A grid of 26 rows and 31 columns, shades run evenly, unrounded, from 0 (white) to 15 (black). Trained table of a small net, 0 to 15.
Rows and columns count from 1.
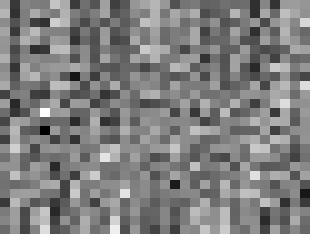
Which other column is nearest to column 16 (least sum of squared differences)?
15
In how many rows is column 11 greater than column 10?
13
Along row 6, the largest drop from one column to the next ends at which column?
6
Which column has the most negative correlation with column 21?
3
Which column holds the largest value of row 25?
27
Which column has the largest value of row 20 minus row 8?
8
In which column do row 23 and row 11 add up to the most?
1
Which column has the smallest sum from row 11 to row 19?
29
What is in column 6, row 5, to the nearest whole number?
6
